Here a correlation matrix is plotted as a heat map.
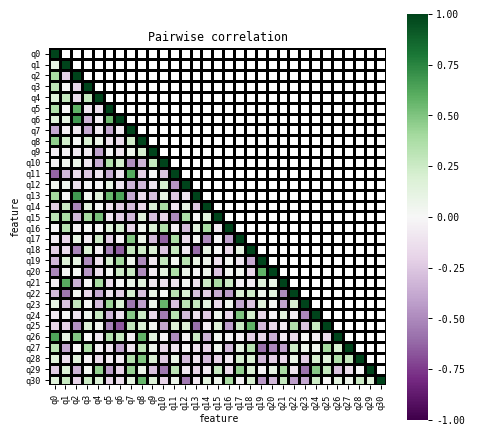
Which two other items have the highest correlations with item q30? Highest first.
q8, q16
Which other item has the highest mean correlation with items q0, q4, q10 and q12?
q15
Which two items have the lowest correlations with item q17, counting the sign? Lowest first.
q10, q14
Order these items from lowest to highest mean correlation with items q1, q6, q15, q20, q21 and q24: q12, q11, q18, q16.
q18, q11, q12, q16
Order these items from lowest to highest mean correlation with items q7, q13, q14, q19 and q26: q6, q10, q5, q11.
q11, q10, q5, q6
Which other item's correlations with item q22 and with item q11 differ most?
q12
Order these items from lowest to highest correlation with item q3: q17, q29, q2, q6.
q6, q2, q17, q29
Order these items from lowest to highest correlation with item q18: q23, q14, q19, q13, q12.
q13, q19, q23, q12, q14
